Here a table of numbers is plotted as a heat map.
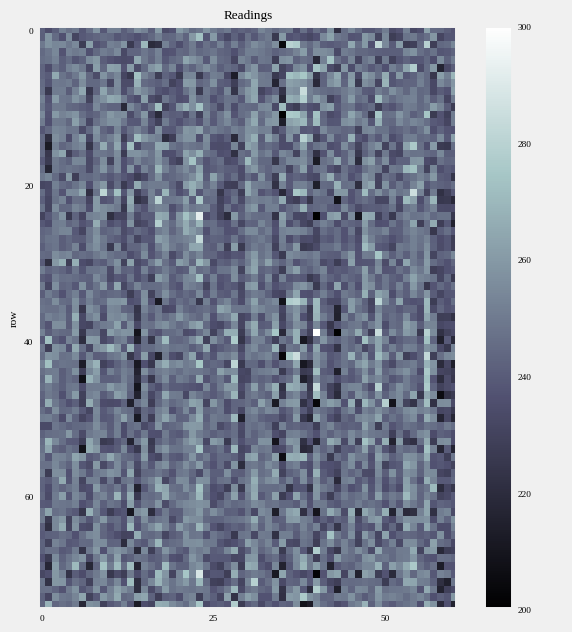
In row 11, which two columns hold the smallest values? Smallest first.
35, 17
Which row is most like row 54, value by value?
45
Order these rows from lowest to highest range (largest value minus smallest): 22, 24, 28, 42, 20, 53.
28, 20, 53, 22, 42, 24
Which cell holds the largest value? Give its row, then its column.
39, 40
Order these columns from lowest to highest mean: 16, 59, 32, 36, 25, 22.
59, 16, 25, 32, 36, 22
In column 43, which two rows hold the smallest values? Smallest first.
39, 22
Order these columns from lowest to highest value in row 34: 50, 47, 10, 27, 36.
27, 10, 36, 50, 47
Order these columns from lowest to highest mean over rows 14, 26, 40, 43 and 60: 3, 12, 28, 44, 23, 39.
39, 12, 44, 3, 28, 23
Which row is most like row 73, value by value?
8
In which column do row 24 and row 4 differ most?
23
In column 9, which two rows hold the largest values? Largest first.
21, 69
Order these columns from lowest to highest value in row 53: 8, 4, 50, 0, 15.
4, 0, 8, 15, 50
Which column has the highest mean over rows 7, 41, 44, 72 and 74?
56
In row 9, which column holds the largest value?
38
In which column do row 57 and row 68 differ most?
40
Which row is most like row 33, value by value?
68
